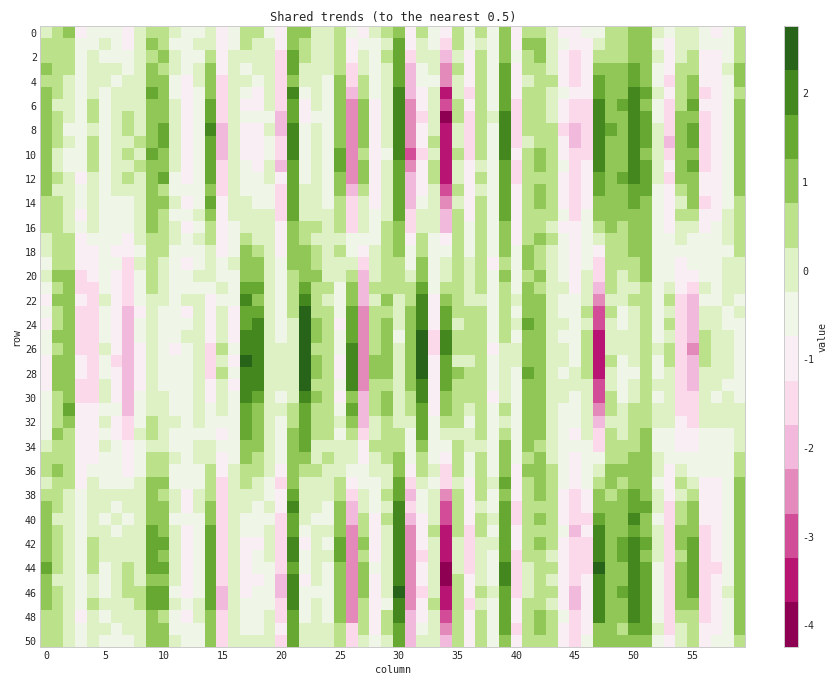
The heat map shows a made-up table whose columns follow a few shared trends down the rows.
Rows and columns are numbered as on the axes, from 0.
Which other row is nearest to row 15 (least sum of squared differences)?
50
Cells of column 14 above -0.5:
38
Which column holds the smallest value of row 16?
34
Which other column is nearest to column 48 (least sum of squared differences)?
9
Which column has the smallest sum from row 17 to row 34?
47
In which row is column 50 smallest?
28
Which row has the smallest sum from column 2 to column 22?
23
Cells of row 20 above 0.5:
10
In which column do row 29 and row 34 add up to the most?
22
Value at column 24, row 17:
0
